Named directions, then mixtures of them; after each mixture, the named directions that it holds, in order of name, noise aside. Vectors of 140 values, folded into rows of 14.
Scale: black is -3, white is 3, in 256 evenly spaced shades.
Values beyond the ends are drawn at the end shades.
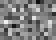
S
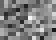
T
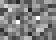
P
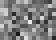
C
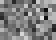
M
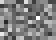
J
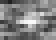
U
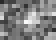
T, U.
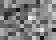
T.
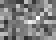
J, U.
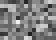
J, M, P.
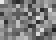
J, M, P.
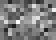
P, S, U.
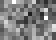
M, U.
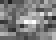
U.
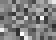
C, J, M.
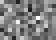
J, P.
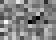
J, P, U.
